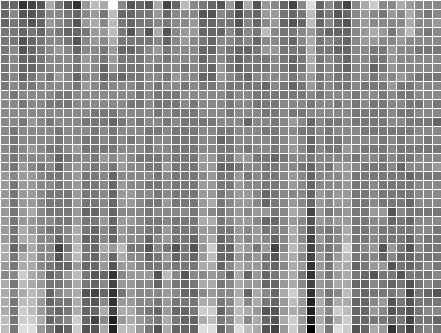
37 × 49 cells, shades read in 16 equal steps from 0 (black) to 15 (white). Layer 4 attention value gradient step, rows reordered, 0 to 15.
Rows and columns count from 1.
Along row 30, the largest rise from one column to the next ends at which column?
36
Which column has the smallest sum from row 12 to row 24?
35
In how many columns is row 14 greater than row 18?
15
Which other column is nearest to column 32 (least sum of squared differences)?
5
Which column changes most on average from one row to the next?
28
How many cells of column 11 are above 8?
5
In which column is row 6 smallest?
3
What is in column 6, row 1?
10
